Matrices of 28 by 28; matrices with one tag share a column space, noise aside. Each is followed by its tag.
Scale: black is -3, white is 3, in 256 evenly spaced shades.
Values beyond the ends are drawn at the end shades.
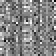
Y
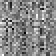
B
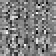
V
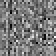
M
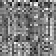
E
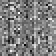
V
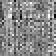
B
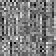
E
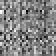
M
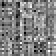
E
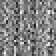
M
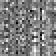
M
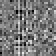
M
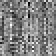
E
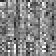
E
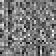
M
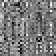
E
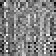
E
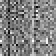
V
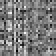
M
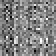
V
